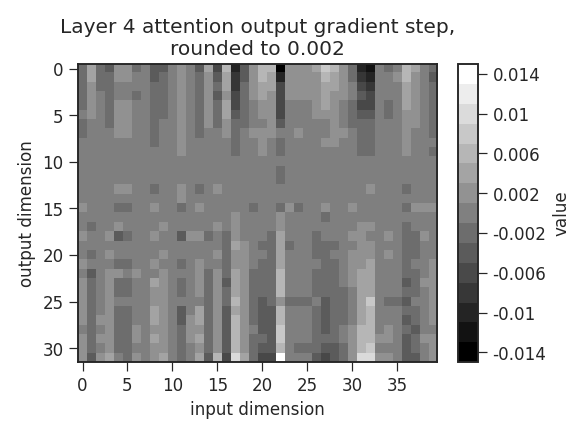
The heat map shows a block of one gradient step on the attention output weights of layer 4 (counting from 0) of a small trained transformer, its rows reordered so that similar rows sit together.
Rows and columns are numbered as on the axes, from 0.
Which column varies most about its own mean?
22
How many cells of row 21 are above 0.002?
2
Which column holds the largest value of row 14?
11
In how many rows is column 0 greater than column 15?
7
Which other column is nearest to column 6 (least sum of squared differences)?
33
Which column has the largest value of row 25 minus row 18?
32
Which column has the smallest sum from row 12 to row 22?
36
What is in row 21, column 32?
0.004
